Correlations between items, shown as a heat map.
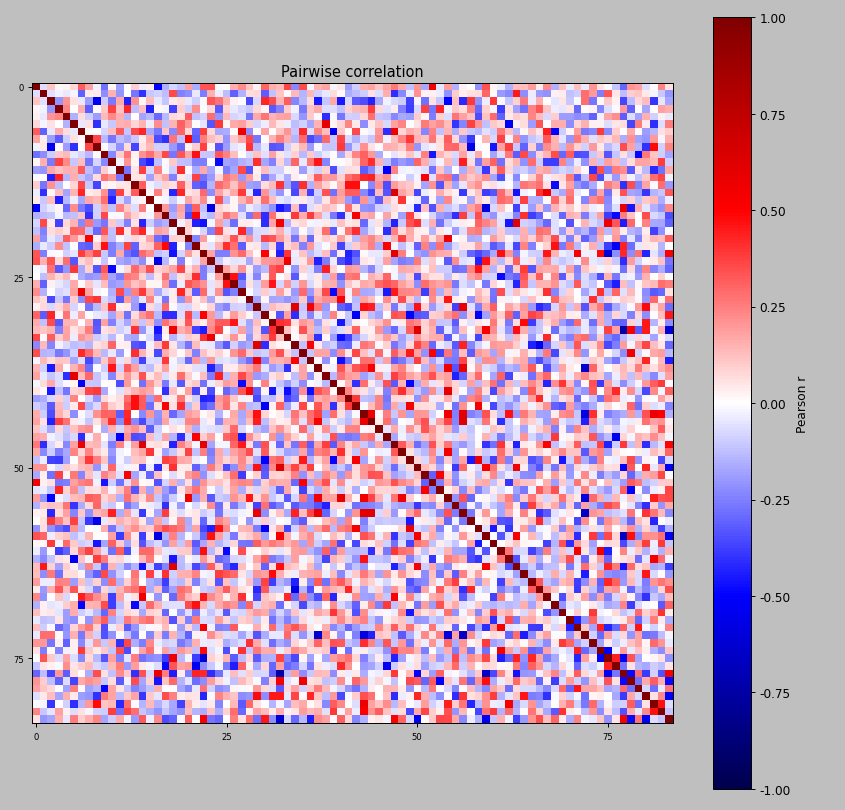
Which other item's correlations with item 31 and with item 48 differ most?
40
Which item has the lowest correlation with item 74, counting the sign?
75
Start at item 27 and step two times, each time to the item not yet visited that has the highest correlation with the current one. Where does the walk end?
47
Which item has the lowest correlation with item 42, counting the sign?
30
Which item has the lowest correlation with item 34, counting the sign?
66
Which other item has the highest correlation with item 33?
23
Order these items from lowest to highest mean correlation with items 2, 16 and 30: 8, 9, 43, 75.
8, 43, 75, 9
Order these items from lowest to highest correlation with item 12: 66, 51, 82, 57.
57, 66, 82, 51
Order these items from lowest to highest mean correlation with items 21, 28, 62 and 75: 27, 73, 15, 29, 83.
27, 29, 83, 15, 73
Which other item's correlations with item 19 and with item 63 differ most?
14
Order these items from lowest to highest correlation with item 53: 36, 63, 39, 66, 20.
63, 36, 39, 20, 66
